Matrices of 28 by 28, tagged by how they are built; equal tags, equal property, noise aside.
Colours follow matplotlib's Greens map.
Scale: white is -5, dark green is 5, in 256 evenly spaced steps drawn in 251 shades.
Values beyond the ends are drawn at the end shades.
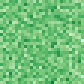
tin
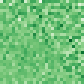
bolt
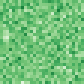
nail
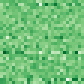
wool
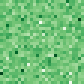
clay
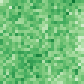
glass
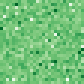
clay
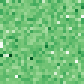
clay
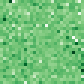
clay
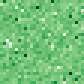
clay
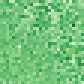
bolt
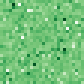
clay
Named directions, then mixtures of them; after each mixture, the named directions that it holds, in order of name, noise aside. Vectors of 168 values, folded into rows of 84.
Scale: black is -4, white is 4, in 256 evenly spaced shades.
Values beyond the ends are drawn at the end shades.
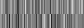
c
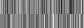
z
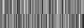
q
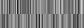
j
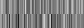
c.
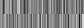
q.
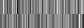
j, q.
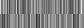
j, z.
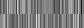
j, z.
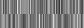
j, z.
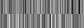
c, j.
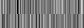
c, j.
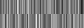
c, j.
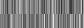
z.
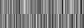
j, q, z.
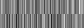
c.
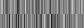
c.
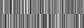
c, q.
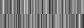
q.
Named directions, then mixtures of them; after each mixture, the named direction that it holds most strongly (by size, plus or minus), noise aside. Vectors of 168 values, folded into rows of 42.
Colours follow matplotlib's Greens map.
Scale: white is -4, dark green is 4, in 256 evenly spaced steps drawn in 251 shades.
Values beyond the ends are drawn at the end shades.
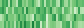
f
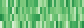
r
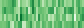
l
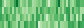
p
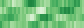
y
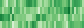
r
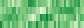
y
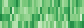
p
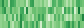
l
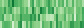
l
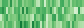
f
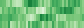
y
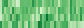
p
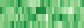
y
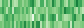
f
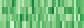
l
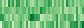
r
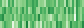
r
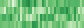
y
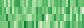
p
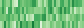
f
